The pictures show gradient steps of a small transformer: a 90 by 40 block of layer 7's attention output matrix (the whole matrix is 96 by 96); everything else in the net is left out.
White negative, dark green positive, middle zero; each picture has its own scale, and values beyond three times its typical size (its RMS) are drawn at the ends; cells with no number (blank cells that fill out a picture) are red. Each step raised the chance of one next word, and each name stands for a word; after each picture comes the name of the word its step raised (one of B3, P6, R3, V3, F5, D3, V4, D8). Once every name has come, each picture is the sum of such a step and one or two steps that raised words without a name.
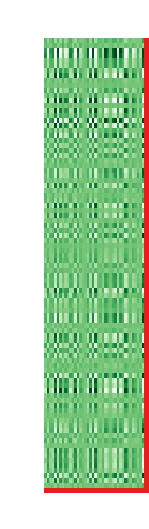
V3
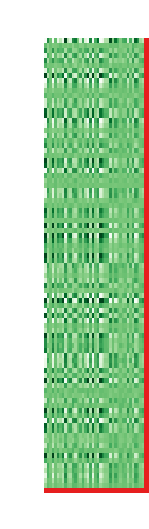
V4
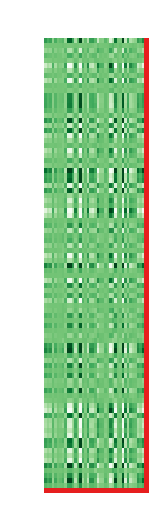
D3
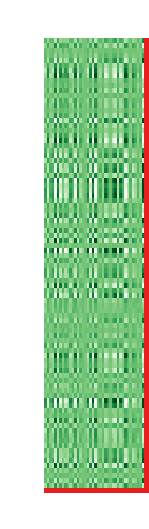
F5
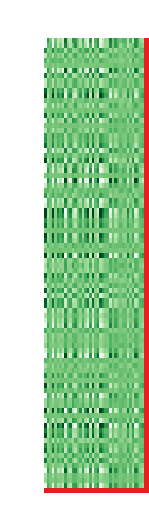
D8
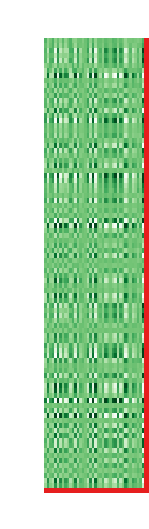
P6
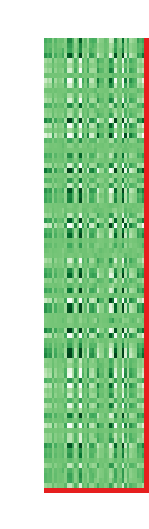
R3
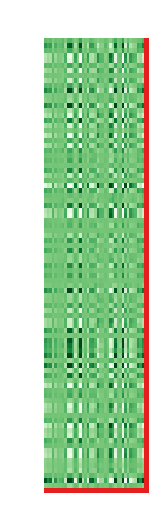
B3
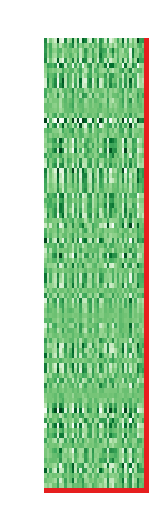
D3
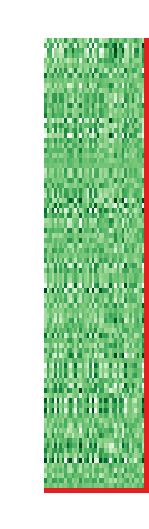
V3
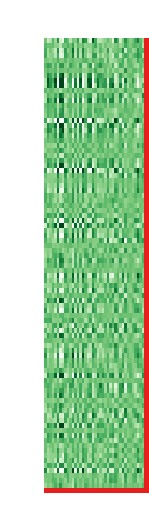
R3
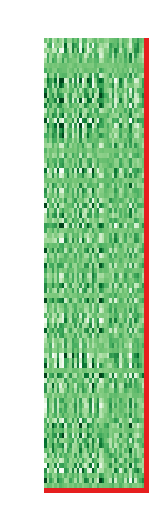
B3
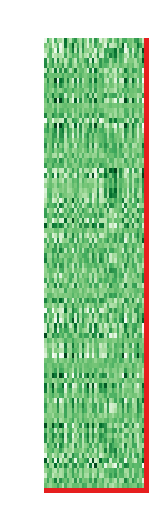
R3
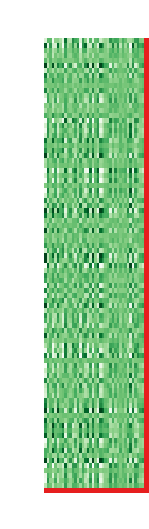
D3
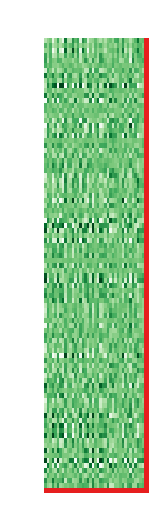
P6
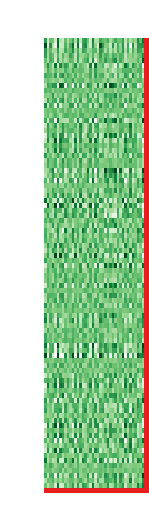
D3
